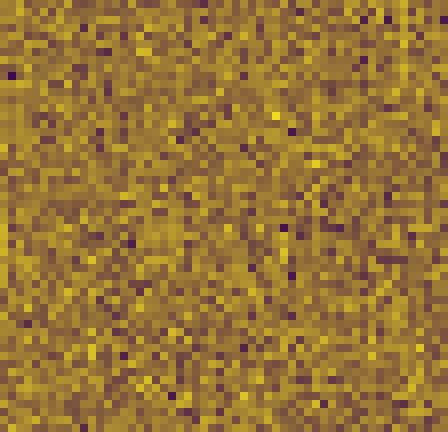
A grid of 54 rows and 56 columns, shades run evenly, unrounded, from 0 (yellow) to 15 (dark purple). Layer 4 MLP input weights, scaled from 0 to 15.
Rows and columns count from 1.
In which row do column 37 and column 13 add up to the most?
17
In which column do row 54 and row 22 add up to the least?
2
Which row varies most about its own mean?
29
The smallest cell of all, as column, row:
35, 15
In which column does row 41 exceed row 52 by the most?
4
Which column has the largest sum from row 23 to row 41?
37
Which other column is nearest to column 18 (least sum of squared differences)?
30
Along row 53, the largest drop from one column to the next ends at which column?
26
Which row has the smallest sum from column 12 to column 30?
24
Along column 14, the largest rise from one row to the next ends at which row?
7
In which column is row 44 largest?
31
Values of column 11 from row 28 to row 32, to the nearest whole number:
3 10 9 10 6
